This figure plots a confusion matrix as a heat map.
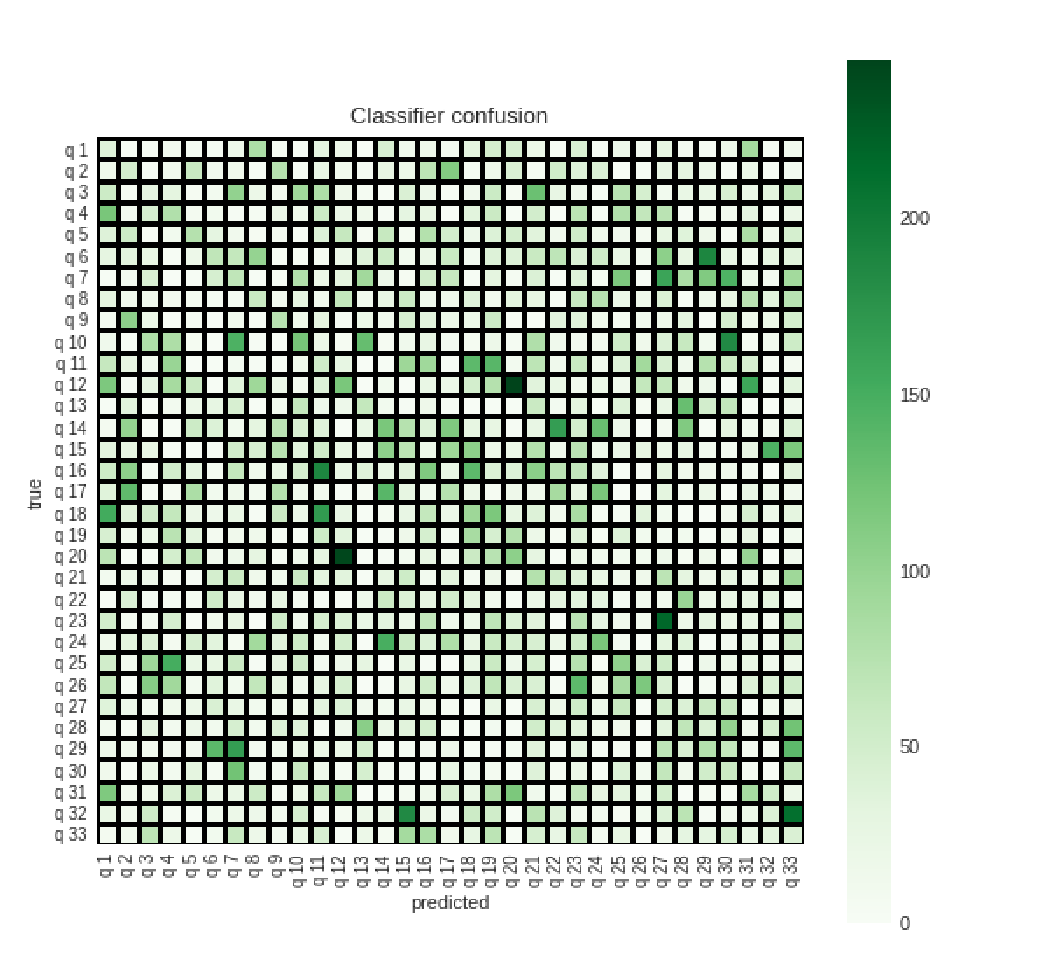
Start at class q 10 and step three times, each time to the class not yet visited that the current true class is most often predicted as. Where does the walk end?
q 27
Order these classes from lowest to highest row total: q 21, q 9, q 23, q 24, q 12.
q 9, q 21, q 23, q 24, q 12
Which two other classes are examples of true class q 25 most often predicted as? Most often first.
q 4, q 3
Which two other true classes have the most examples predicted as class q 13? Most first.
q 10, q 28
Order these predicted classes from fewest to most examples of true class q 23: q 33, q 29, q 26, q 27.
q 26, q 29, q 33, q 27
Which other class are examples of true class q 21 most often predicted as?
q 33
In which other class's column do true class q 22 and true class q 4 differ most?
q 1
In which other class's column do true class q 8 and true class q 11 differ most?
q 19
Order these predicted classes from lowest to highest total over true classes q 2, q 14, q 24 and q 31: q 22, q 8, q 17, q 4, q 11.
q 4, q 11, q 8, q 22, q 17
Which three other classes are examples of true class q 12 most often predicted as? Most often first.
q 20, q 31, q 1
